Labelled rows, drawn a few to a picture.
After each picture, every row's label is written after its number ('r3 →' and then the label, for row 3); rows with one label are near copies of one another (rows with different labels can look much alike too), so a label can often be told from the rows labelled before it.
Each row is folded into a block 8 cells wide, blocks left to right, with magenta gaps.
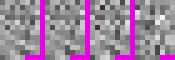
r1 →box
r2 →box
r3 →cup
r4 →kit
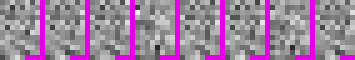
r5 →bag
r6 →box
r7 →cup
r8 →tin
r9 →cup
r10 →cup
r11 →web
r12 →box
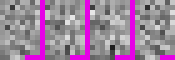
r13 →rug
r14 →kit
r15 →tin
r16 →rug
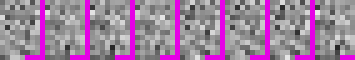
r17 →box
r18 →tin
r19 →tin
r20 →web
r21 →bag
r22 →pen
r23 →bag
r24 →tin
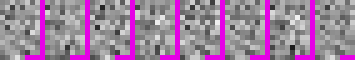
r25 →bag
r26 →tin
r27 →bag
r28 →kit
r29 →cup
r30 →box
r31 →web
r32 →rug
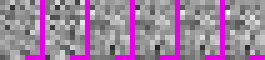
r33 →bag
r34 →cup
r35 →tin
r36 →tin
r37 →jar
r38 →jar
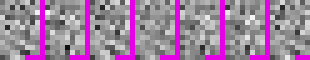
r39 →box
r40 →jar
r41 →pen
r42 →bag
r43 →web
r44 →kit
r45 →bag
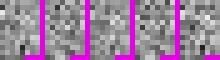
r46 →tin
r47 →rug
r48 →kit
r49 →cup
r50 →web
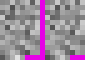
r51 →bag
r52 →bag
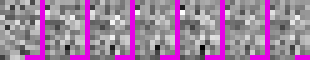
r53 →box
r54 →web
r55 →kit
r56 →tin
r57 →tin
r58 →kit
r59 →kit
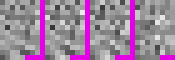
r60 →box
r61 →box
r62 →bag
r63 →kit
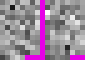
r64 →rug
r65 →jar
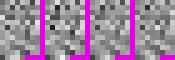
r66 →cup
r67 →bag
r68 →bag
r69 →rug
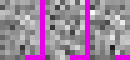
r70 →web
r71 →pen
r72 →jar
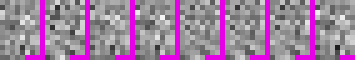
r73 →kit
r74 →bag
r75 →web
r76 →jar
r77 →rug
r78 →rug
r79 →cup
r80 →jar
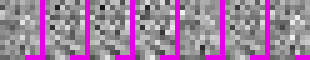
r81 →kit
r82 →rug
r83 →rug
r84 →bag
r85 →tin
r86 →rug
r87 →kit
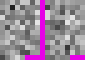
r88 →rug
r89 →kit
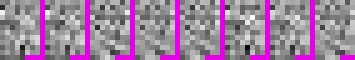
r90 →tin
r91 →jar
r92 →box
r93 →box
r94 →rug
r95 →web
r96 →web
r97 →box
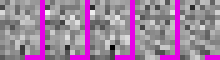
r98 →tin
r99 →jar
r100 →tin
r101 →box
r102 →rug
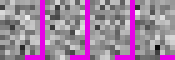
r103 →web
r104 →bag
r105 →cup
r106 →tin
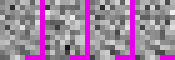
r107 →rug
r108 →web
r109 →pen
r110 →box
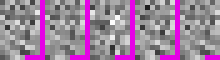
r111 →box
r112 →cup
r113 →kit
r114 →pen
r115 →box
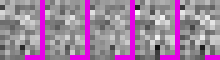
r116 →web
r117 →kit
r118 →jar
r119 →tin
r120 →web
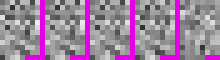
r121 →cup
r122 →cup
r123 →cup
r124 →box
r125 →jar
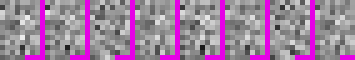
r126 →kit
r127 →web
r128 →bag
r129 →kit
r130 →web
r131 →web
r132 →pen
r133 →kit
